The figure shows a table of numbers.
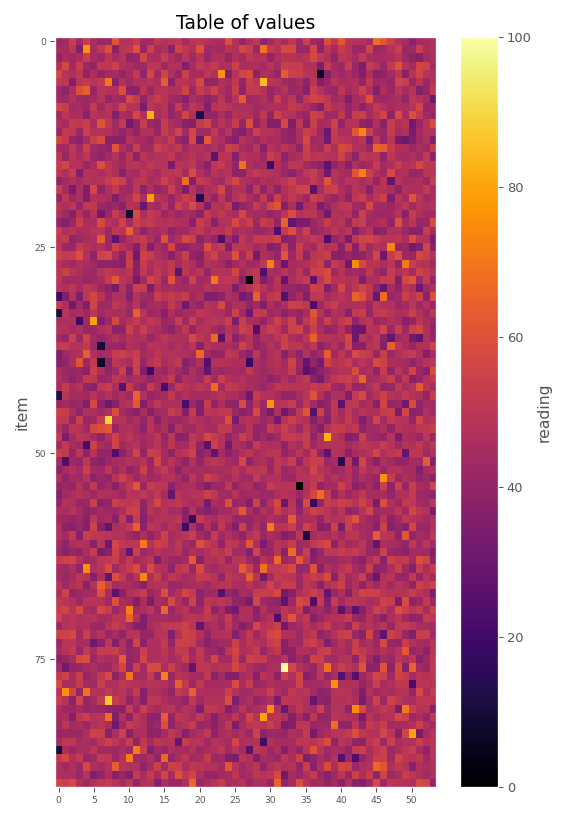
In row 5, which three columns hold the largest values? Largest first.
29, 7, 15
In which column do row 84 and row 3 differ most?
50
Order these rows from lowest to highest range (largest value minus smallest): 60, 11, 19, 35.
35, 11, 60, 19
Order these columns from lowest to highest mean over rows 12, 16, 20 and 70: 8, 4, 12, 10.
12, 8, 4, 10
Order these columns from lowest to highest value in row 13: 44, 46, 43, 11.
44, 43, 11, 46
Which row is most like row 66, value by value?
47
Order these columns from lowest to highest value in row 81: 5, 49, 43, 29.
5, 29, 43, 49
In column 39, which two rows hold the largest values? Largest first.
78, 83
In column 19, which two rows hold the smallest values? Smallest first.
58, 76
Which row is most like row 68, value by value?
45
